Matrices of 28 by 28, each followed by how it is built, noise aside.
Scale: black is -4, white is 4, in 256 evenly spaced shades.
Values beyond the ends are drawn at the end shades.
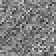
Hankel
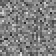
noise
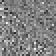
lower triangular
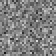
repeating rows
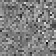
upper triangular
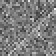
Hankel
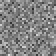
Hankel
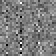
uneven columns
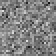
Hankel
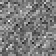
Hankel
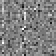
uneven columns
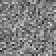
repeating rows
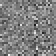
low rank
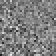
lower triangular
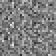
repeating rows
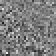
lower triangular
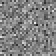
repeating rows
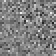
upper triangular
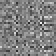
low rank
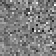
upper triangular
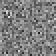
repeating rows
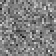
noise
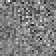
upper triangular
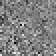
lower triangular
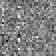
uneven columns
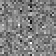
uneven columns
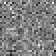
low rank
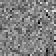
uneven columns
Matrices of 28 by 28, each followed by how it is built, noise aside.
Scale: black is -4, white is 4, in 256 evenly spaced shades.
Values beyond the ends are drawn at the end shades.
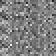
repeating rows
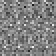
repeating columns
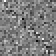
banded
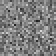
repeating rows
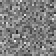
repeating rows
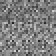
repeating columns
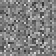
repeating rows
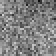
smooth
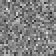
noise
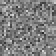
noise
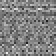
repeating columns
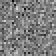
repeating rows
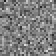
noise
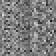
repeating rows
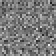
repeating columns
